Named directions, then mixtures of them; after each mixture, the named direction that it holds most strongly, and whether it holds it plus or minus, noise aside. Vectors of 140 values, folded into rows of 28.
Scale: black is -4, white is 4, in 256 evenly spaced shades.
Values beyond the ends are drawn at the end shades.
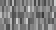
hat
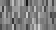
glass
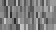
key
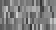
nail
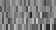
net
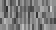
key, plus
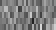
net, minus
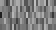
hat, minus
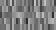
hat, minus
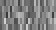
key, plus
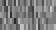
key, plus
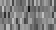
hat, minus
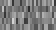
hat, minus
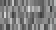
hat, plus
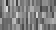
key, minus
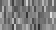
glass, minus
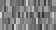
glass, minus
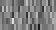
glass, minus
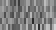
net, minus
